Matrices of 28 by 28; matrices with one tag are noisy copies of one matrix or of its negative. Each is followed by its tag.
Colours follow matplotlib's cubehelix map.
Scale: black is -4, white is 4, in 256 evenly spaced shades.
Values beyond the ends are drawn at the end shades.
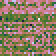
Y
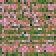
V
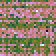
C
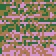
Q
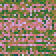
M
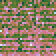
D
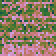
Q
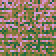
D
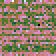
V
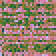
V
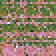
Q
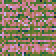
V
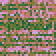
M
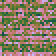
V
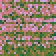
Q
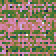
M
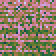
D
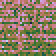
D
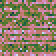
V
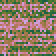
M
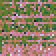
Q
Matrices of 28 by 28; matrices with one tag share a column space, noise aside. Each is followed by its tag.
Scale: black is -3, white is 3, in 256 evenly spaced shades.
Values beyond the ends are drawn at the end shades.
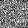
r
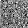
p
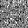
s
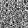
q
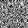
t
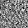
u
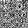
p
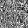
q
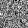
r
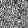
t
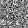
q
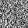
q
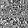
s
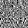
s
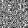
u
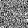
r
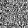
q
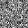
u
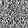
s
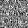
r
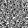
u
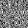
u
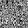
s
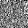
t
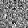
p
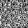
u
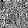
p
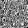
r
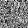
t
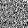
u
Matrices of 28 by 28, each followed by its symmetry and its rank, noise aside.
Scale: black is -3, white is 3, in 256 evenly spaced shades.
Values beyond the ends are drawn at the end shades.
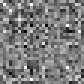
symmetric, rank six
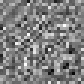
symmetric, rank eight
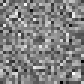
symmetric, rank eight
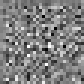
antisymmetric, rank six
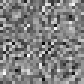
symmetric, rank seven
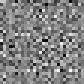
no symmetry, rank six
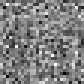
antisymmetric, rank eight
